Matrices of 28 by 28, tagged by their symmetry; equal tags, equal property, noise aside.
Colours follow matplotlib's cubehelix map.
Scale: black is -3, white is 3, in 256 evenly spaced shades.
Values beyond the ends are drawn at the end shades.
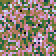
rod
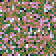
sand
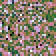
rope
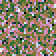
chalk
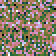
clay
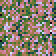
rope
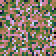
rod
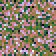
chalk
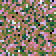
rod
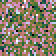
sand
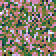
sand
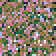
rod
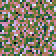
rope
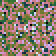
rope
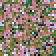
rod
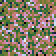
rod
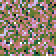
rod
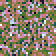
chalk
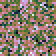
chalk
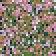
sand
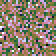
clay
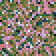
chalk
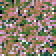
rod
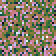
sand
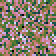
clay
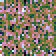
rope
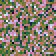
rope
